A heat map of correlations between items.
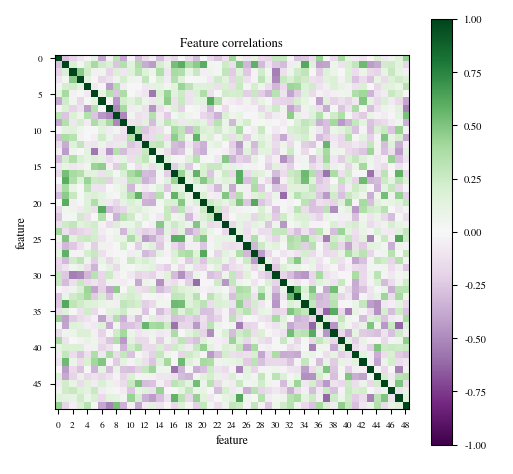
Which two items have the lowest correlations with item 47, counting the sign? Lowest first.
37, 43
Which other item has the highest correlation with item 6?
21
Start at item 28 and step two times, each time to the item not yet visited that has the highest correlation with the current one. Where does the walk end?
32
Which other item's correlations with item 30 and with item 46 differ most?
2
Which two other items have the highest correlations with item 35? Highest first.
38, 32
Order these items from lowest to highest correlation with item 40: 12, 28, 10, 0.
12, 28, 0, 10
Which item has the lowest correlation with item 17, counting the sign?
30
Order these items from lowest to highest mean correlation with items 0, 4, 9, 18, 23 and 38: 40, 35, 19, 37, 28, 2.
37, 40, 28, 2, 19, 35
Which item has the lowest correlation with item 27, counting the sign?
28
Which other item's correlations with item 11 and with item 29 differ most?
19
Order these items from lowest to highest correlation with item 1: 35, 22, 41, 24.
24, 22, 35, 41
